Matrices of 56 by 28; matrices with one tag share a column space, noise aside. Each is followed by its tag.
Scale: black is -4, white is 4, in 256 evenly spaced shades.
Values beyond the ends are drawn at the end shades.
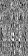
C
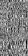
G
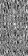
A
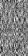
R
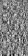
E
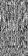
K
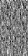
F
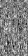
G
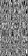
A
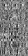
C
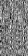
K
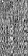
K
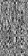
K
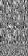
A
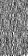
E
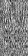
K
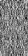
F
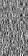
E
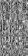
K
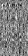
C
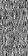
F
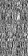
C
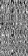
A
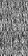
E
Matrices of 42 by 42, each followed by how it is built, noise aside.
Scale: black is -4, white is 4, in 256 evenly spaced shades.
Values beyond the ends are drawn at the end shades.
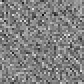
Toeplitz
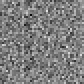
repeating rows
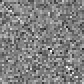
diagonal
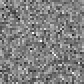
diagonal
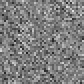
Toeplitz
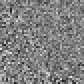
lower triangular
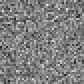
repeating rows
